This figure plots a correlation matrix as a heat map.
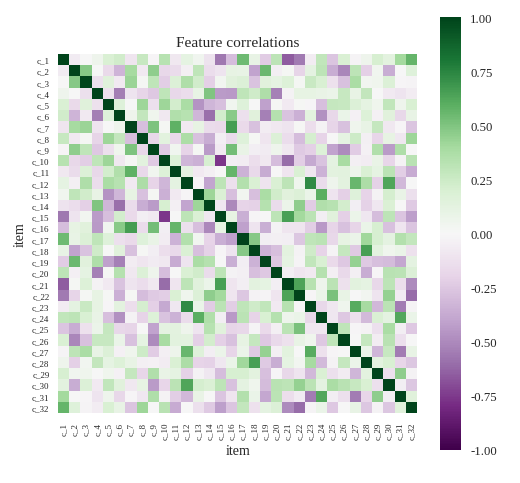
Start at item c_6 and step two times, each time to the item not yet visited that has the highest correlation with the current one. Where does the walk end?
c_7
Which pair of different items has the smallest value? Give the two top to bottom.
c_10, c_15
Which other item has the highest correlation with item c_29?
c_31
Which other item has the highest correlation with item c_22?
c_21
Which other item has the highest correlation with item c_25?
c_22
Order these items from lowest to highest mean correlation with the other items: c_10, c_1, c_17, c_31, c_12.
c_10, c_31, c_1, c_17, c_12
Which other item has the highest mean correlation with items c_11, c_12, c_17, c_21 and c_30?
c_23
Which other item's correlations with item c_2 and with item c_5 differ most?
c_19
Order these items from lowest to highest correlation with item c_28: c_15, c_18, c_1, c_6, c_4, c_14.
c_14, c_15, c_1, c_6, c_4, c_18
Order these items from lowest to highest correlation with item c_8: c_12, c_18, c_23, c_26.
c_18, c_26, c_23, c_12
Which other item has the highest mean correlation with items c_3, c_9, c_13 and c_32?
c_2
